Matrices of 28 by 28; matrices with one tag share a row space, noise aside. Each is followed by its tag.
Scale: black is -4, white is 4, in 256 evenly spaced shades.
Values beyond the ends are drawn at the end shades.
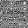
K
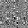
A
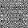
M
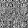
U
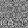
U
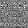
M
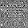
M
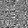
A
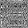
M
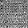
M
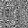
A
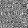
U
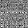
M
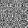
U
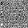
M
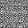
M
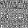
M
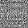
M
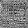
K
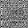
M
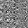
A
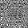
M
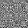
U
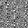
A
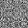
U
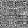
K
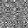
A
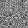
U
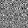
U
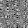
A
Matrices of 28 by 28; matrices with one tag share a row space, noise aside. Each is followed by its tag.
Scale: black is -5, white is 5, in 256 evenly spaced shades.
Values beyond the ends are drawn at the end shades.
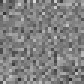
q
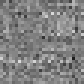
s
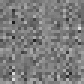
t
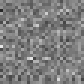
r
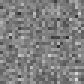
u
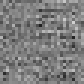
s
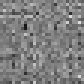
t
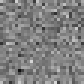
u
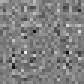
t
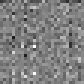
t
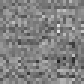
s
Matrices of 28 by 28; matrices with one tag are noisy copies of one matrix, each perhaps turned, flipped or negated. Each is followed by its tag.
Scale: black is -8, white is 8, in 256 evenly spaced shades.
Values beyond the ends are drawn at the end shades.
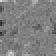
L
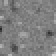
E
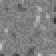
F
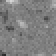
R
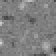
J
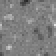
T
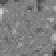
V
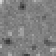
E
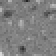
E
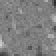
V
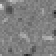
J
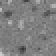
E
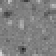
E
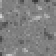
F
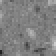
R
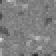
F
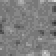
L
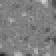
V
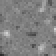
E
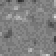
F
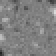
V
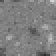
R
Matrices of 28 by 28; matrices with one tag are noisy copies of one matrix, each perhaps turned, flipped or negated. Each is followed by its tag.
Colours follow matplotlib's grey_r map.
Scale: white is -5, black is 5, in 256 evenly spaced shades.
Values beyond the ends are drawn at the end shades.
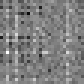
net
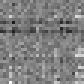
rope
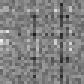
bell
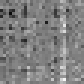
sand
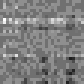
sand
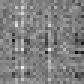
bell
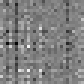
net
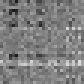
sand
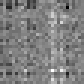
rope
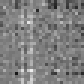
rope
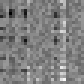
sand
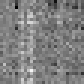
rope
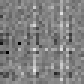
bell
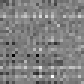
net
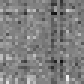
rope
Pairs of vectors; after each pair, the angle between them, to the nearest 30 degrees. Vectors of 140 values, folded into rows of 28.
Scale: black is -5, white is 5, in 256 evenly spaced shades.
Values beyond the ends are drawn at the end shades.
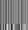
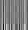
60 degrees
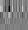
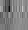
30 degrees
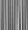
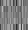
120 degrees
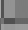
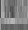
150 degrees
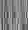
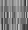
30 degrees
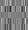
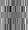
30 degrees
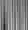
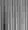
30 degrees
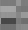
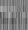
60 degrees
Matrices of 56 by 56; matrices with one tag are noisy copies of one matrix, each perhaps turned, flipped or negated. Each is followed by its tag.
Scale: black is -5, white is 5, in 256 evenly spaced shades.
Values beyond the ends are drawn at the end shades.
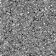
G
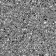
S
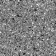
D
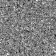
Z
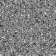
G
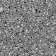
S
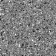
S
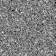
G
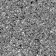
D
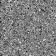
G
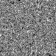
Z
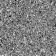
G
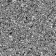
S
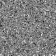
G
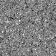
D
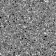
S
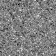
D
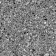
S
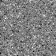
G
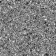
S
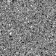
S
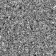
Z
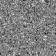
S
